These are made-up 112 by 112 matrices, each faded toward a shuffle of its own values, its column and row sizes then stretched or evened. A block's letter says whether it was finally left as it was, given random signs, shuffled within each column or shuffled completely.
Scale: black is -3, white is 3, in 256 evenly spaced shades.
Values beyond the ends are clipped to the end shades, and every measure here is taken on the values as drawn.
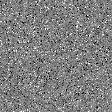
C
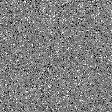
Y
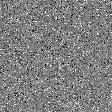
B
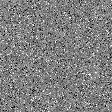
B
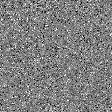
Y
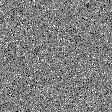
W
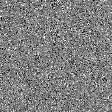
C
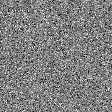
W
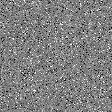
C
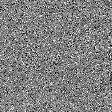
C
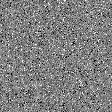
B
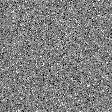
B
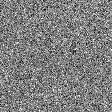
W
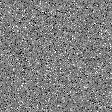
W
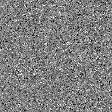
C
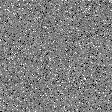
W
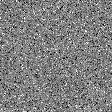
W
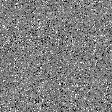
C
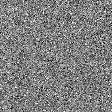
C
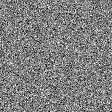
W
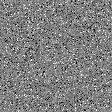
W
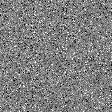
B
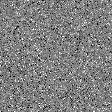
C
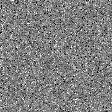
B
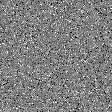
W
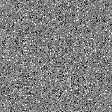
Y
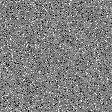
W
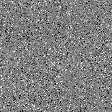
B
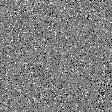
Y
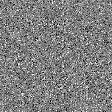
Y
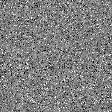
Y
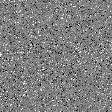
C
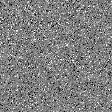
Y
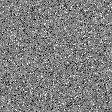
W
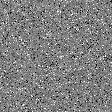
W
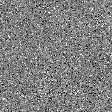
C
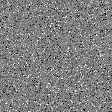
W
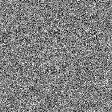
C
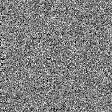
Y
